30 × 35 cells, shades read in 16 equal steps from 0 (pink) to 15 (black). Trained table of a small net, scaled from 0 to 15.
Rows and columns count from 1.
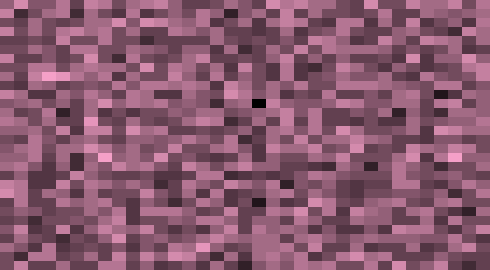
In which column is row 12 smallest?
8
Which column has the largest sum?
19
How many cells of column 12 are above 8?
9
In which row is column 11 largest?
5
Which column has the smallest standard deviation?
14
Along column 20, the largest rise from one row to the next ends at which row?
2
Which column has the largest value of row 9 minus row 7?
30
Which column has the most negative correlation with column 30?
28
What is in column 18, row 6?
11
